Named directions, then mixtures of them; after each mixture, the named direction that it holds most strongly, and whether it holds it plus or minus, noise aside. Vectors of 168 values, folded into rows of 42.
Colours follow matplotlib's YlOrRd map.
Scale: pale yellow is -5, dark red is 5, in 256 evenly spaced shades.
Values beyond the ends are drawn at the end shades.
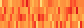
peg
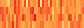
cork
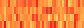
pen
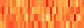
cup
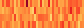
cork, minus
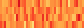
cup, minus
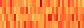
pen, minus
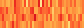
cork, plus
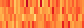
cork, minus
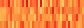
cork, minus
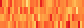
peg, minus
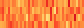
cup, plus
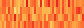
cork, minus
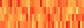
peg, minus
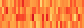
peg, plus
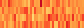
peg, minus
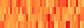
cup, minus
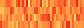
cup, minus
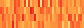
cork, plus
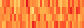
cork, minus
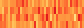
cup, minus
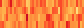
peg, minus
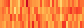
cork, minus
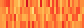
cork, minus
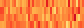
cup, plus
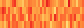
cup, plus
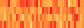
pen, plus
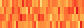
peg, plus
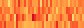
cork, plus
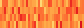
peg, plus
